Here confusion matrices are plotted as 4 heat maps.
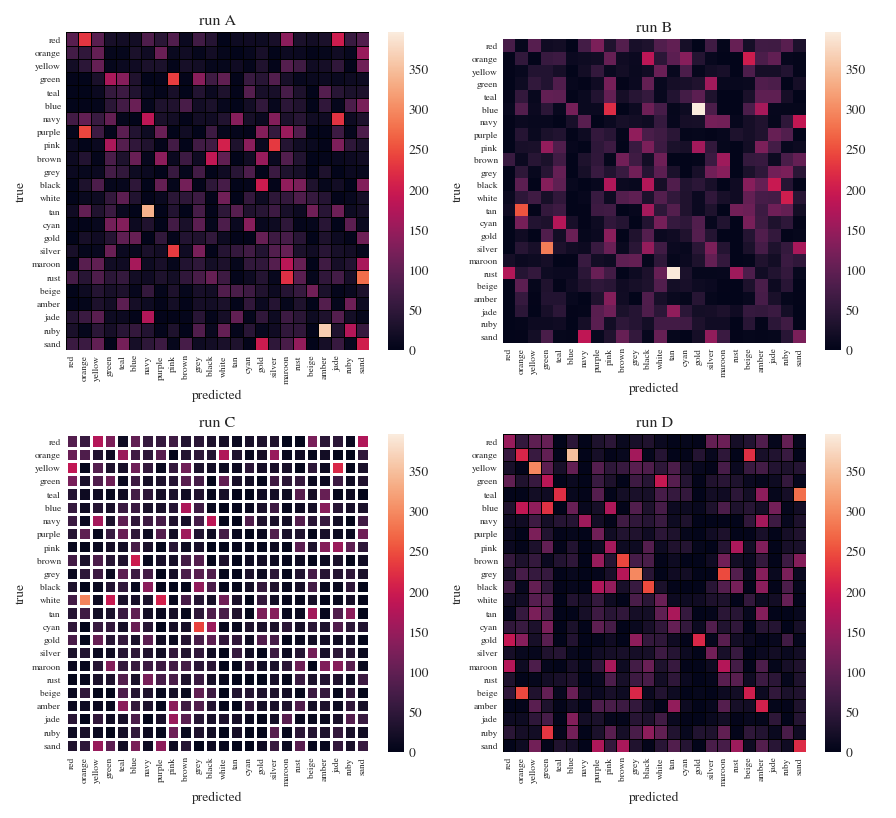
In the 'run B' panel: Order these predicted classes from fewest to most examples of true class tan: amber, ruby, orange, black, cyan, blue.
blue, cyan, amber, ruby, black, orange
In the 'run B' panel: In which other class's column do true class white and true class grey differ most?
maroon
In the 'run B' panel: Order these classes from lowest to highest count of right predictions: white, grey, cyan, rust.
cyan, white, grey, rust
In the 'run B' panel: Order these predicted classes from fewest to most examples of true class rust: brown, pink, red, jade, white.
brown, jade, pink, white, red
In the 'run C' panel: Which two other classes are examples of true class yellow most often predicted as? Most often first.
jade, red
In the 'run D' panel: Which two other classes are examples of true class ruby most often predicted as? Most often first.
green, black
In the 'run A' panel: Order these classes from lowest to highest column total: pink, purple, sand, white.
purple, pink, white, sand
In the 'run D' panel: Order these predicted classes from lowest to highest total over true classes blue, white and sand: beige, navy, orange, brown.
navy, beige, brown, orange
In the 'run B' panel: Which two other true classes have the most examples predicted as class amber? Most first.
blue, pink
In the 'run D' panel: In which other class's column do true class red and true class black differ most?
purple
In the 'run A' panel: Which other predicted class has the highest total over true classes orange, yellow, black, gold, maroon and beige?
sand
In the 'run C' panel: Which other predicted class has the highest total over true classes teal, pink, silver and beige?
amber
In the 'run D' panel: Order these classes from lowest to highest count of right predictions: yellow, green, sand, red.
red, green, sand, yellow
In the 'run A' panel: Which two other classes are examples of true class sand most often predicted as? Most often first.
gold, rust
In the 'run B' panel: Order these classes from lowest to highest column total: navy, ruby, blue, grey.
blue, navy, grey, ruby
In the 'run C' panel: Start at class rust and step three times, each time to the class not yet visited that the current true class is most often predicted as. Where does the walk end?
grey
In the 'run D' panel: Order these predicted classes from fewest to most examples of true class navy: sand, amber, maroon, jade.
maroon, sand, jade, amber
